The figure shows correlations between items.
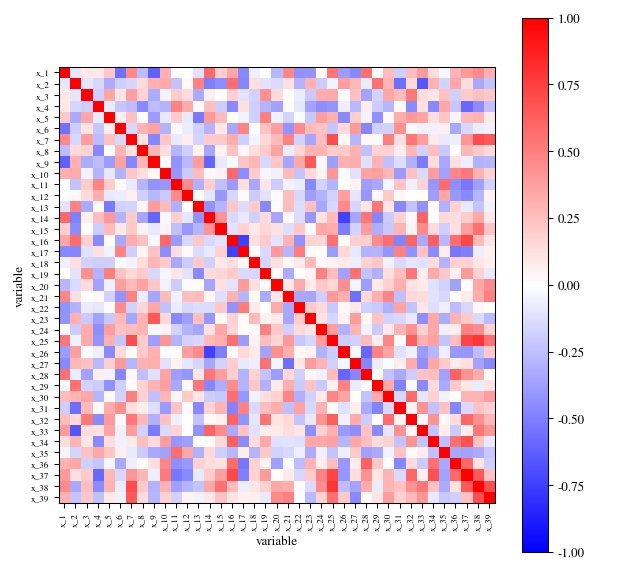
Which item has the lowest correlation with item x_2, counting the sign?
x_33
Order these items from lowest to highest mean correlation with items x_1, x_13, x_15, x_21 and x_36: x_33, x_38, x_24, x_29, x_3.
x_3, x_24, x_33, x_29, x_38
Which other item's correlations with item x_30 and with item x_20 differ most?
x_17
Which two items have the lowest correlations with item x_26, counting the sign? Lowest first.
x_14, x_28
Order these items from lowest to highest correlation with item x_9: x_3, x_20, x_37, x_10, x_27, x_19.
x_3, x_19, x_37, x_10, x_20, x_27
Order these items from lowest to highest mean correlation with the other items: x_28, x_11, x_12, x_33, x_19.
x_11, x_12, x_28, x_33, x_19
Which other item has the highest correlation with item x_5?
x_19
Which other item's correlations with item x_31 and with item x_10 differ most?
x_16
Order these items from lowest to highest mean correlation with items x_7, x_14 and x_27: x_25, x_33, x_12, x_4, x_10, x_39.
x_4, x_12, x_10, x_39, x_33, x_25
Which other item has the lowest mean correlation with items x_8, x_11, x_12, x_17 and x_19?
x_28
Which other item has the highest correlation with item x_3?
x_32
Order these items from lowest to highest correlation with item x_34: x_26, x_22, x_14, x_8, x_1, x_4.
x_4, x_26, x_22, x_14, x_1, x_8
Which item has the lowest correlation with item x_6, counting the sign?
x_1
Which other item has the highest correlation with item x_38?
x_25
